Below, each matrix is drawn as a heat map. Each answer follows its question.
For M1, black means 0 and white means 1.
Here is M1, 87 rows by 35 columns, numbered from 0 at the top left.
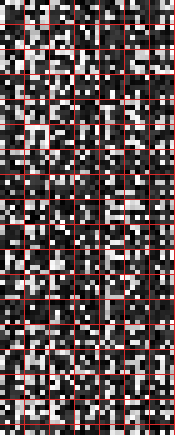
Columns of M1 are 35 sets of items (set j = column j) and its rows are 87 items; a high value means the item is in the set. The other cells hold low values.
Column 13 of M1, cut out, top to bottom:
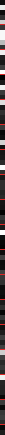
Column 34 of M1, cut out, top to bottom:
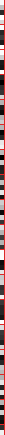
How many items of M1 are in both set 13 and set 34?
9
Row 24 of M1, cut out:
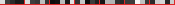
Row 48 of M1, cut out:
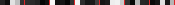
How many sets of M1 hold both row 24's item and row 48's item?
4
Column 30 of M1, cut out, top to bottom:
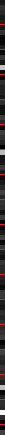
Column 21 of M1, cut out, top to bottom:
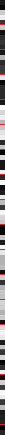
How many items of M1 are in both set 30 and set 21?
0
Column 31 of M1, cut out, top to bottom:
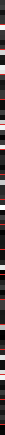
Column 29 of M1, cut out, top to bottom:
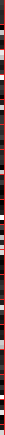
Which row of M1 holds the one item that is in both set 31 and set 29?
10
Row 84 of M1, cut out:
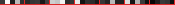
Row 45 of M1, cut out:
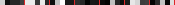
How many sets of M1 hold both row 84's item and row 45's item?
4
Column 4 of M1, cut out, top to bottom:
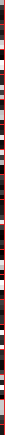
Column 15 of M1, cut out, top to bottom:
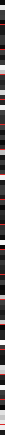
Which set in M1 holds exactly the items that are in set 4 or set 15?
3
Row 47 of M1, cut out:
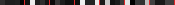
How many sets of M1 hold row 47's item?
6
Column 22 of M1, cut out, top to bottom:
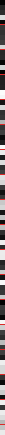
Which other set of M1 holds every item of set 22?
27
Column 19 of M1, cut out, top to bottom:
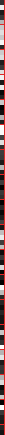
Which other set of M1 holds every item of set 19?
6
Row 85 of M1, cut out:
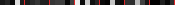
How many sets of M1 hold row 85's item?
5
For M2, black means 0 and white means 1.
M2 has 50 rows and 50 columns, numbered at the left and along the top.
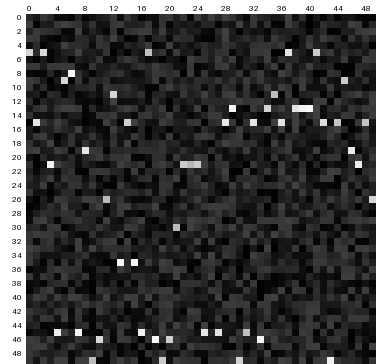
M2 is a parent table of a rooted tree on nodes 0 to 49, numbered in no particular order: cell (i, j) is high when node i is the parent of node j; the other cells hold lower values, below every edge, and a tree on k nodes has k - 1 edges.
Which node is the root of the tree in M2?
26
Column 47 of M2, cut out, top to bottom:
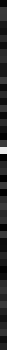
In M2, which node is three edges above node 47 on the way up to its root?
49
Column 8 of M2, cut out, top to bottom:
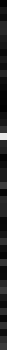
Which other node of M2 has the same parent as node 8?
46
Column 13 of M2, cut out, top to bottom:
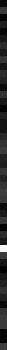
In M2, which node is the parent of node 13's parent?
11
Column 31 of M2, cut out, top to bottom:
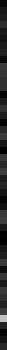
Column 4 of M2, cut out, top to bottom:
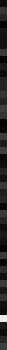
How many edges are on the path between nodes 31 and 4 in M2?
2
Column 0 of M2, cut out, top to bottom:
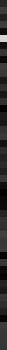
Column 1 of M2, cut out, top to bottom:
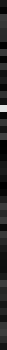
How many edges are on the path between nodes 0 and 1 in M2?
8
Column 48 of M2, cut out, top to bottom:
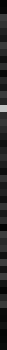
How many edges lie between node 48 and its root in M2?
4
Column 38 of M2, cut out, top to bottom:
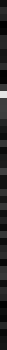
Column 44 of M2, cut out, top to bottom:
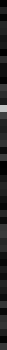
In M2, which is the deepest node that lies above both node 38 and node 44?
35
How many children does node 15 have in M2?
8
